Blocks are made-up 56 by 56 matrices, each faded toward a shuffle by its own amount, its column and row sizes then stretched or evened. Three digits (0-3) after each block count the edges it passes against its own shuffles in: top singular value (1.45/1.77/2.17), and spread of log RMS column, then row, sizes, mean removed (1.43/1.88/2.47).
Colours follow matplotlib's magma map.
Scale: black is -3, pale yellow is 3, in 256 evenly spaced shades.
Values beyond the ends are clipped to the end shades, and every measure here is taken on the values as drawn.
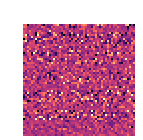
1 0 3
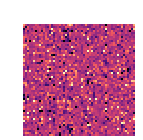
0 2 1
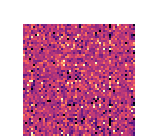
1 2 1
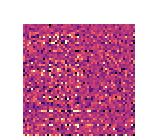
2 2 3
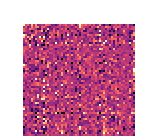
0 3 2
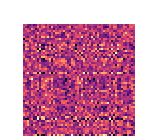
3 0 3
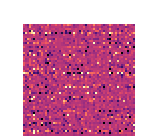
0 2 3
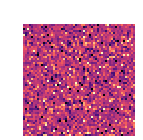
1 0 0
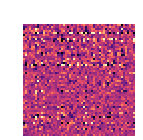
1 2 3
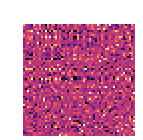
3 0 2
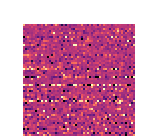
2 0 3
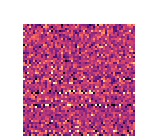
0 0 3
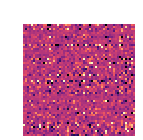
0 1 3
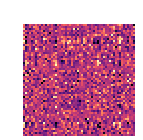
3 2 2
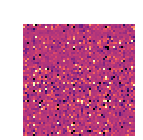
0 2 2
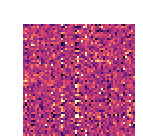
2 3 1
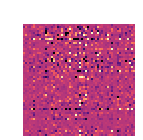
0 3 3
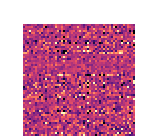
0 2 3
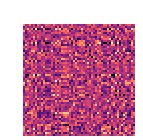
3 0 3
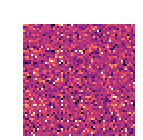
1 0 1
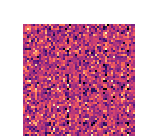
2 3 0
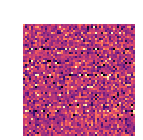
2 0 2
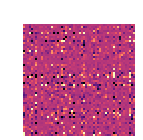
0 3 3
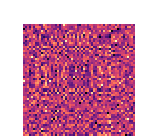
3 1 1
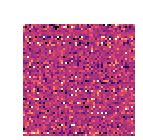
0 0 3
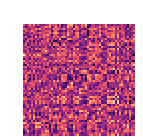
3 1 1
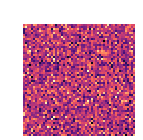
2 1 0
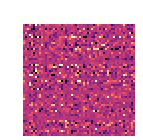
0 2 3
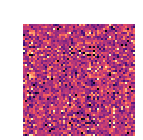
2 1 0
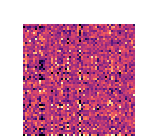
3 3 2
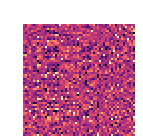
2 2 0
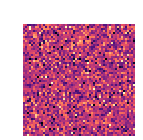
1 0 1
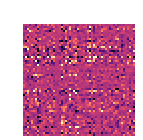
2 3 3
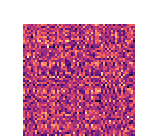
3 1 2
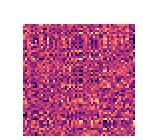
3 2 2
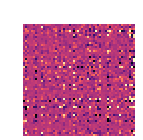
0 3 3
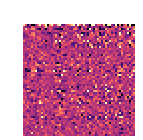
2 2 3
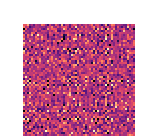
3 2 2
